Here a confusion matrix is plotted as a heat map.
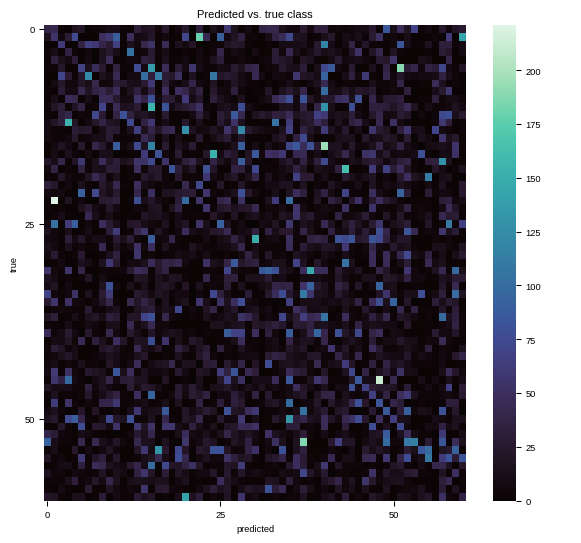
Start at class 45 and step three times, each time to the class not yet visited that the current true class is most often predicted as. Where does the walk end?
50
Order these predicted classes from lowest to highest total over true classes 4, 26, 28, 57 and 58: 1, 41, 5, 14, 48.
5, 1, 41, 48, 14
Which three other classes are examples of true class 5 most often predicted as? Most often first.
51, 15, 41
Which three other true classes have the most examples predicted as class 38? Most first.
31, 33, 15
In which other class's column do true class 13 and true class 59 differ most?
20
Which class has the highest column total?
15
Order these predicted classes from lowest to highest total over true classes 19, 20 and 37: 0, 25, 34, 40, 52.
25, 0, 52, 34, 40
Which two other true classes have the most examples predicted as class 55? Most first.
19, 54
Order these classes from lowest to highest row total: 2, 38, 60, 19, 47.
38, 60, 19, 47, 2
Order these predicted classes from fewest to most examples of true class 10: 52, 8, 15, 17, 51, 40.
51, 52, 8, 17, 40, 15
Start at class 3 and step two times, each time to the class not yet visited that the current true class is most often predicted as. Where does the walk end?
33
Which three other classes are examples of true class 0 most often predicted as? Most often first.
49, 53, 26
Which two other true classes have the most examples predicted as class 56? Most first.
13, 7
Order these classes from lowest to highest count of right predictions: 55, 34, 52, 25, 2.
52, 2, 34, 25, 55
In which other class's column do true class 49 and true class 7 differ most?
37
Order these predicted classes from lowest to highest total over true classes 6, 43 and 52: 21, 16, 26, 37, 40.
21, 37, 26, 40, 16
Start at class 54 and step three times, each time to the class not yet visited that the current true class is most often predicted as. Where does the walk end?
36
